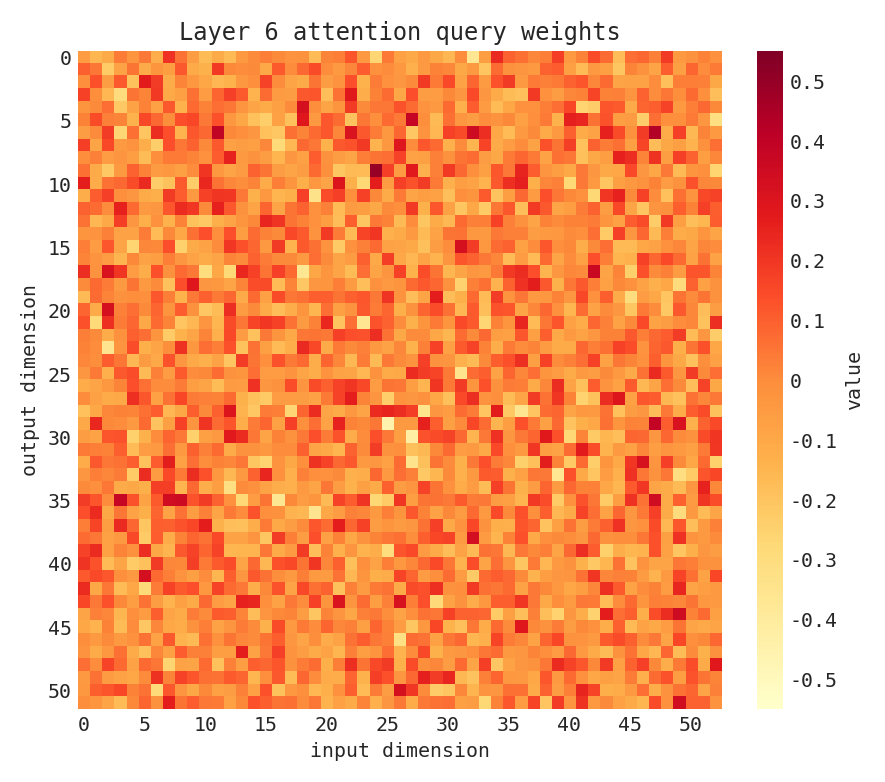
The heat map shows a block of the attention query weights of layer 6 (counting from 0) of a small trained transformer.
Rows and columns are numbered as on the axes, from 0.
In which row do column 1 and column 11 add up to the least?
21
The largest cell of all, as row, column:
9, 24
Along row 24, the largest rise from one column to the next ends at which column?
13
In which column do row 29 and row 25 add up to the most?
47
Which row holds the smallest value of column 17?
28
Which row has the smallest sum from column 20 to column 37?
39
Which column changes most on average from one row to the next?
49
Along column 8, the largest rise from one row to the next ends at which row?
35
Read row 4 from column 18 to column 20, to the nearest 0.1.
0.3 0 -0.1
